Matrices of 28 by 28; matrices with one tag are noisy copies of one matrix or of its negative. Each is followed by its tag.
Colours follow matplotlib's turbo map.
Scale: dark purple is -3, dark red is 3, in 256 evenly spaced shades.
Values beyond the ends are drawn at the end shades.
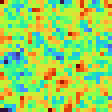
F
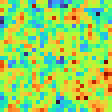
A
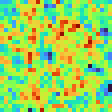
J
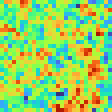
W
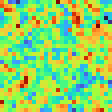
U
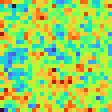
F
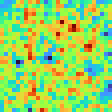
J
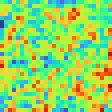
A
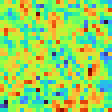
W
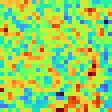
W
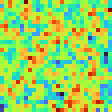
W
